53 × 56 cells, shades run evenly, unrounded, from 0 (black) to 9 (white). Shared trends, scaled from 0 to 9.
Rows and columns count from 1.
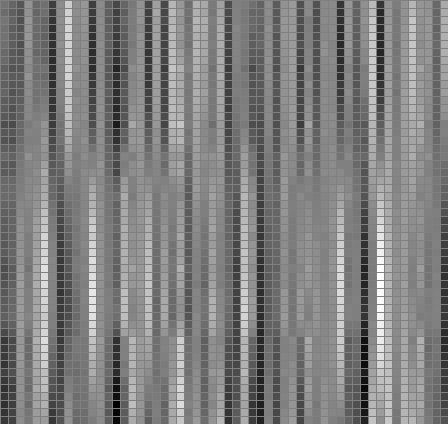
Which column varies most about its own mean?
48
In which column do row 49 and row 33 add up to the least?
46
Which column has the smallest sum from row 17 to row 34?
33
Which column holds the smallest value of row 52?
15
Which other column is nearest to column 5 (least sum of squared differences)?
27
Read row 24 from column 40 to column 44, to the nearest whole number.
4 5 5 5 5
